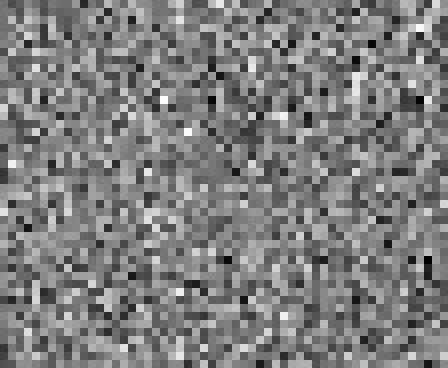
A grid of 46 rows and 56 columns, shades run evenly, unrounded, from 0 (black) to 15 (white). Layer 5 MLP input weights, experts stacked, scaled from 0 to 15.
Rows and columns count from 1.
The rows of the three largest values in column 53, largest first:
4, 8, 34
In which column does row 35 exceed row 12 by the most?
41
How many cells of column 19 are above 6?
33
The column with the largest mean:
23
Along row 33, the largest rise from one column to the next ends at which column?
55
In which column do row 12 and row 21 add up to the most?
2
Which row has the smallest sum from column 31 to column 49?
18
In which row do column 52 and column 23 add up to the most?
45
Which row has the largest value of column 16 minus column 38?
44
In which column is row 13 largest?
21
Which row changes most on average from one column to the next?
13
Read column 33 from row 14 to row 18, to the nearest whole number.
6 2 5 7 4
